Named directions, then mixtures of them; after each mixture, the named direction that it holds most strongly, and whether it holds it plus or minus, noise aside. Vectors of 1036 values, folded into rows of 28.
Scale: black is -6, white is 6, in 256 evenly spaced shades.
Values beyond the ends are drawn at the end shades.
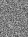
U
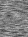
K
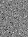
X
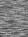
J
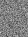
U, minus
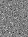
X, minus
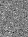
X, minus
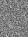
U, plus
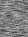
K, plus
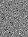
X, plus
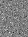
X, minus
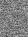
U, minus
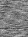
K, minus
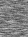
J, minus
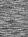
J, plus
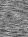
K, plus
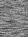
J, plus
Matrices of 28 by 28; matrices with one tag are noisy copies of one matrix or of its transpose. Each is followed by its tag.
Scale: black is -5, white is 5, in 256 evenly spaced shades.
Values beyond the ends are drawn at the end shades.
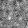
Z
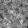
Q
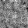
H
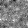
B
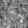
Q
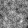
Q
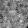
Q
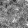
B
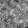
Q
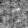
Z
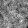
Q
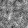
Z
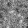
Q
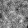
Q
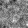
B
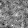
H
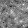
Q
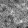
Q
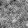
B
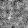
Z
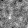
Z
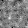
Z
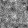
H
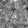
H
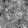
B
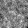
Q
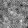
Q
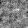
Z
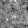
H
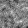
Q
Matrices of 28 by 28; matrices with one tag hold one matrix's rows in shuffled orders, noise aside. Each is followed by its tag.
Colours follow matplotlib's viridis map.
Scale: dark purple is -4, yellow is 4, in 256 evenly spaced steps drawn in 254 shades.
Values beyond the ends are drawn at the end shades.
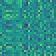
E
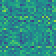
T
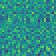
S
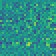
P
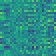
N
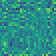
T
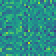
E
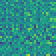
P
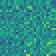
P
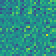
P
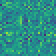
E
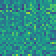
P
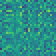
E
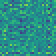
T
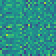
E
